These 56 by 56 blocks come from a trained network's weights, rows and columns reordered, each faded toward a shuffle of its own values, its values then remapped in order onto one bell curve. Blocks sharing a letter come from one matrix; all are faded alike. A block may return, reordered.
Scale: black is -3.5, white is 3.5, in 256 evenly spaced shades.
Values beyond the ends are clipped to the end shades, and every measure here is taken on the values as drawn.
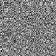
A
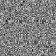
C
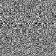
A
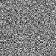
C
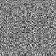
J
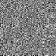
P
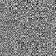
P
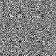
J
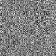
P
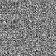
C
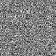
J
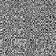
A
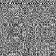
A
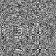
A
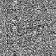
J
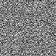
C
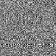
A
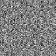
P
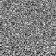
C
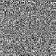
J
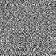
C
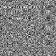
J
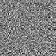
C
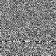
A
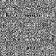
A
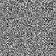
P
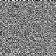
A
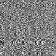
A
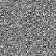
P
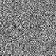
C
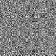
J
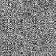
P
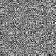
A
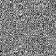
P
